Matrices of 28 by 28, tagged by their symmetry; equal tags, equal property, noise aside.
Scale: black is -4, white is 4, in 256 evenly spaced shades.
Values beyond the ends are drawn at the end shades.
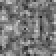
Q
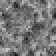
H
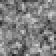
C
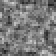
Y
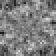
Y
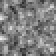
Q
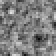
H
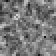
H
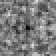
Q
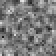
H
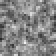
Y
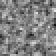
C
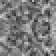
Q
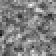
C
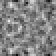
Q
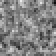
C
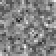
H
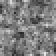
Y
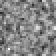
Q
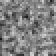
C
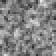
C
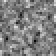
Y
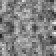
Q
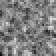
C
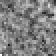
C
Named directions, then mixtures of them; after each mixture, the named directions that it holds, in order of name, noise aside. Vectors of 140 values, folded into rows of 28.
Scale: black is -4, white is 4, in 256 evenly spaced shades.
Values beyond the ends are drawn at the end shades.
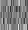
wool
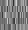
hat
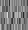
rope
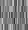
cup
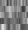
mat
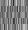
hat, rope, wool.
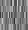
cup.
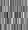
rope.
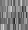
cup, hat, mat.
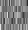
rope, wool.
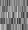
mat, rope.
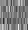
mat, wool.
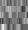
mat.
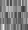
cup, mat, rope.
